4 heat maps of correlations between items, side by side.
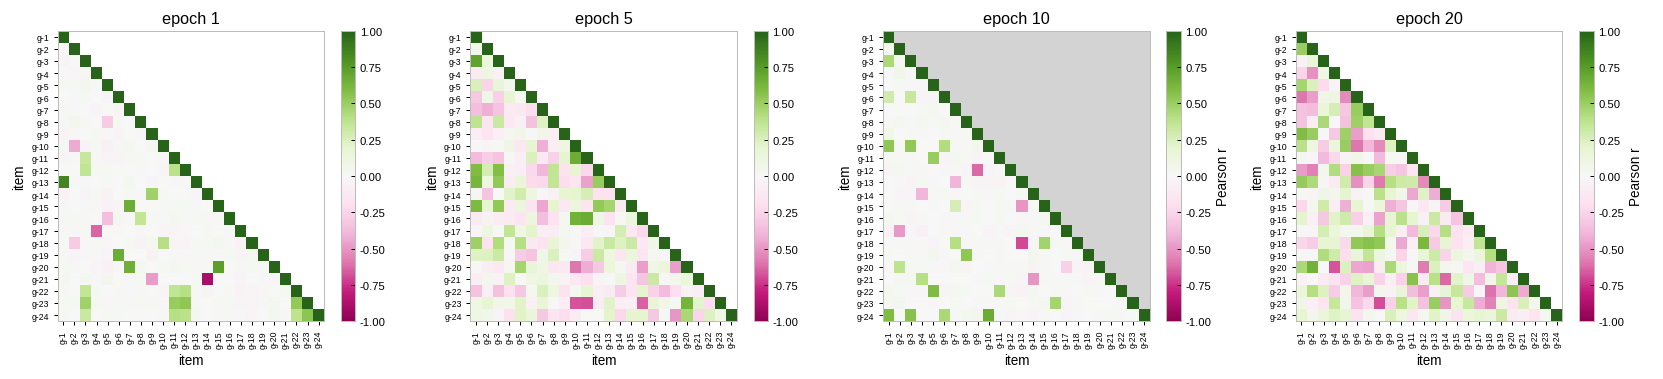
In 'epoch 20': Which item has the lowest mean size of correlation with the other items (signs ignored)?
g-24
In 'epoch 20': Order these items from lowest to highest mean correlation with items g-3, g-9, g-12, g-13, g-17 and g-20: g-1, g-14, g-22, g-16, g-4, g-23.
g-23, g-4, g-16, g-22, g-14, g-1
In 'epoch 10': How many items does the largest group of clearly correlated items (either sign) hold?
5
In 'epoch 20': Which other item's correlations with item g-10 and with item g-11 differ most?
g-21
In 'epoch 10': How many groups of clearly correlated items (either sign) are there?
8
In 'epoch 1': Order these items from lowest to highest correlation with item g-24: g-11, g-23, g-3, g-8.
g-8, g-3, g-11, g-23
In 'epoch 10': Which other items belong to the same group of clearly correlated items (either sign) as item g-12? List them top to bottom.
g-9
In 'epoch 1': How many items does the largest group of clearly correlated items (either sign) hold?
6
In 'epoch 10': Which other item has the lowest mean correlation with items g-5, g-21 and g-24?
g-14
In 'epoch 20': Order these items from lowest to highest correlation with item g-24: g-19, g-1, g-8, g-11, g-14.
g-11, g-8, g-14, g-1, g-19
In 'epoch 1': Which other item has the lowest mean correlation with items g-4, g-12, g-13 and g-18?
g-17
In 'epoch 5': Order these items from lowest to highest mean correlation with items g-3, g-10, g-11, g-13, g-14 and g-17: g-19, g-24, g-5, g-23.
g-23, g-24, g-19, g-5
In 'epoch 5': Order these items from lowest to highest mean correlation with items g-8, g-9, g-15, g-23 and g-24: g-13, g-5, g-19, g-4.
g-4, g-19, g-5, g-13
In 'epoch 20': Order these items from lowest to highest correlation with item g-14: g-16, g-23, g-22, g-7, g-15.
g-23, g-15, g-16, g-7, g-22
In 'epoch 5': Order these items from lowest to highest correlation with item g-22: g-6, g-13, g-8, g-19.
g-19, g-13, g-6, g-8
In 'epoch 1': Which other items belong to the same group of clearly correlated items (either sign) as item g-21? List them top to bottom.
g-9, g-14
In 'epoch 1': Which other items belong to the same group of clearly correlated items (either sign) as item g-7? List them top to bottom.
g-15, g-20
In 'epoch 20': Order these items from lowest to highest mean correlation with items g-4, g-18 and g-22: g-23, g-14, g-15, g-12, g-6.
g-23, g-15, g-6, g-14, g-12
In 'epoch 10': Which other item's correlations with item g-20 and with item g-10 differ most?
g-24
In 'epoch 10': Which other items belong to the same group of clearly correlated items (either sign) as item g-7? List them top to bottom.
g-13, g-15, g-18
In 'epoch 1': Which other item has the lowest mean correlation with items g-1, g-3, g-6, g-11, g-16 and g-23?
g-5
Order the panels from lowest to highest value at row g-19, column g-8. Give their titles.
epoch 1, epoch 20, epoch 5, epoch 10
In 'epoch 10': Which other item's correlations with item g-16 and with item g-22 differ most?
g-5
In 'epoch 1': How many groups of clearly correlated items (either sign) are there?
8
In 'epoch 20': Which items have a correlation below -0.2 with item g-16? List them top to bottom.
g-3, g-6, g-8, g-15, g-22
